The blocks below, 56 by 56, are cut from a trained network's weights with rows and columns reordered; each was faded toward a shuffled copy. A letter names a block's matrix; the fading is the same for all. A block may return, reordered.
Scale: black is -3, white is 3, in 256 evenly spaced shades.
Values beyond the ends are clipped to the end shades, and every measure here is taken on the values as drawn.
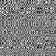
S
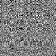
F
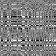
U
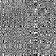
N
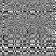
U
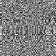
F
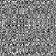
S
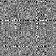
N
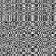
S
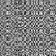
S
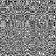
F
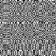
S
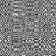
S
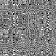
N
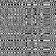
U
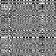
U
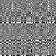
U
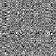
F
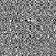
F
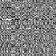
S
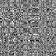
F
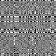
U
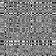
U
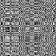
S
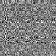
F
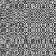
S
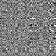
F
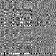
N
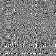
N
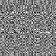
S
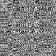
F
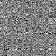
N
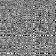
N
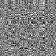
F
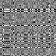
U
